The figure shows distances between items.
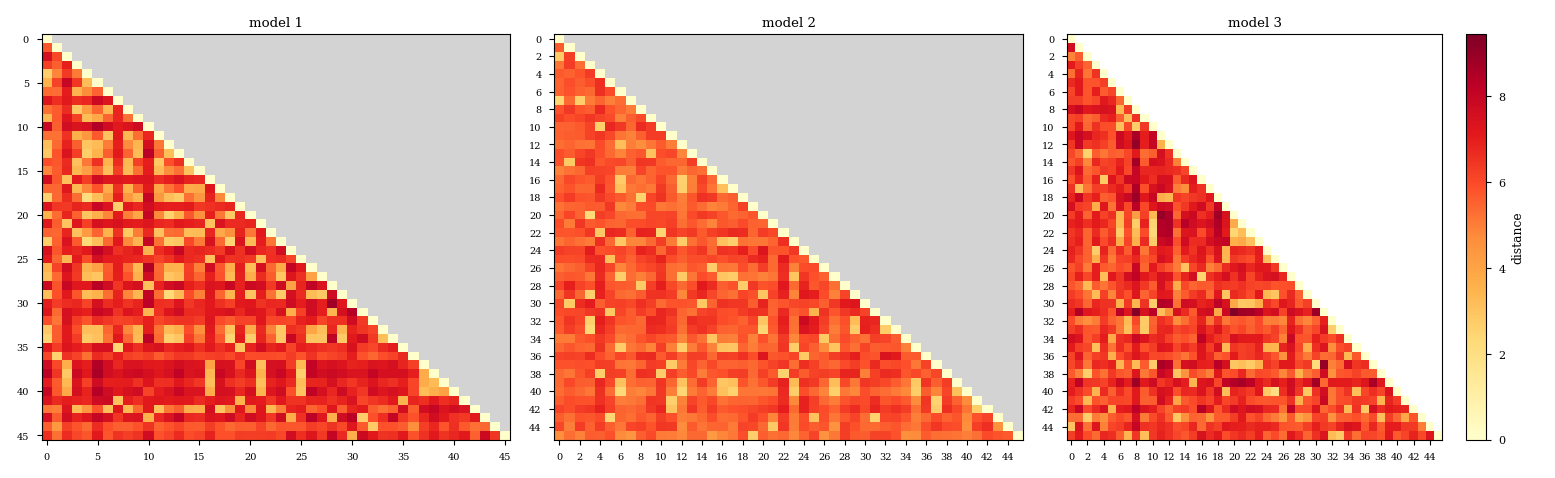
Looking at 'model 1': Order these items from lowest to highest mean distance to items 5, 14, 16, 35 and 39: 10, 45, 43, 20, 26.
20, 26, 45, 43, 10
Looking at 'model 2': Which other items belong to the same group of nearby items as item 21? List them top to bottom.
44
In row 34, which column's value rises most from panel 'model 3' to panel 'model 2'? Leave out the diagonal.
42
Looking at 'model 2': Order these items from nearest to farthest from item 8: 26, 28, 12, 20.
28, 12, 20, 26
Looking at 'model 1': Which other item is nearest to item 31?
43
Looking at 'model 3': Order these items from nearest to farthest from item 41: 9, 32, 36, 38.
38, 32, 9, 36
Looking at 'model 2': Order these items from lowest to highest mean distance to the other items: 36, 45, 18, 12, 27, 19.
12, 27, 45, 19, 18, 36
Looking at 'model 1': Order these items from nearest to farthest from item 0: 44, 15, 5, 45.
5, 15, 44, 45
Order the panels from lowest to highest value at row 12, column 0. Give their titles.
model 1, model 2, model 3
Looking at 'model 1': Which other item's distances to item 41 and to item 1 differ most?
36
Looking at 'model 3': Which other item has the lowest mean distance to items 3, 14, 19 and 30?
29
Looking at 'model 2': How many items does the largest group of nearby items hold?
9
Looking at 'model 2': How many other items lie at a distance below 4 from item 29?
4
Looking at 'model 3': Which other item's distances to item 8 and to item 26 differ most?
14
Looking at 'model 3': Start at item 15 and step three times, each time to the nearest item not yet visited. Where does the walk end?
11
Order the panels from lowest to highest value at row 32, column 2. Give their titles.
model 3, model 2, model 1
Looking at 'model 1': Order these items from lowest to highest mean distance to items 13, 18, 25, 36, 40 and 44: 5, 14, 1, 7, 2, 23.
1, 23, 2, 5, 14, 7
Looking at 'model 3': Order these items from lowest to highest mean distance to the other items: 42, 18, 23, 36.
36, 23, 42, 18
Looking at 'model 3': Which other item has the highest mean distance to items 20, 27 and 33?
31
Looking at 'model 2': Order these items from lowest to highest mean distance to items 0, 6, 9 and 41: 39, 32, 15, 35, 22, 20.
35, 39, 15, 20, 32, 22
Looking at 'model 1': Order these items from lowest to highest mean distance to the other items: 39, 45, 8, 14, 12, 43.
12, 8, 14, 39, 45, 43
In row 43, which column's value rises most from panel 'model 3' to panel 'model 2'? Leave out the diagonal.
2
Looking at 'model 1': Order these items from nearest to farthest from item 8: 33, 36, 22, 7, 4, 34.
22, 4, 33, 34, 36, 7
